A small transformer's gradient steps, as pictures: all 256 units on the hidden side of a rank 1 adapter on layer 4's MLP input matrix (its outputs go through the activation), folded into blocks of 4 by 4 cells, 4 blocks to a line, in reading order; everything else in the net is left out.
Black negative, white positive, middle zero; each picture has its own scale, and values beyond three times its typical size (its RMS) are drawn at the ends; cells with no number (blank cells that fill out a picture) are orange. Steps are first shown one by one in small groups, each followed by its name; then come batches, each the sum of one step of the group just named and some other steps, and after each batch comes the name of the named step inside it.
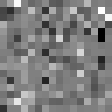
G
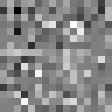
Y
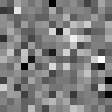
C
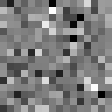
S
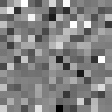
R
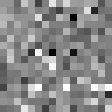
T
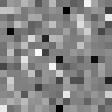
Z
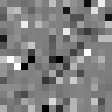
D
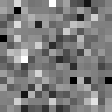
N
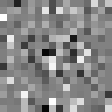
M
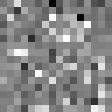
C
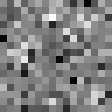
N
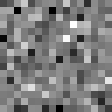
R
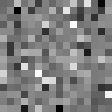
Y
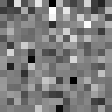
C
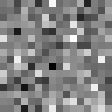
Y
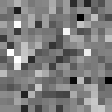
N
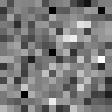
C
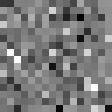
S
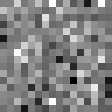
N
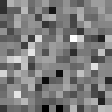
G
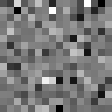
S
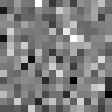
C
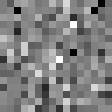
T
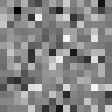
T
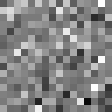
R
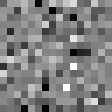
T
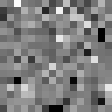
G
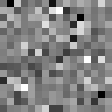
S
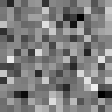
S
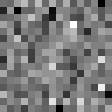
R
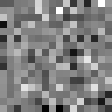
M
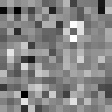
Y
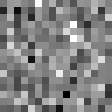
Y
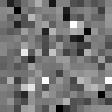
S
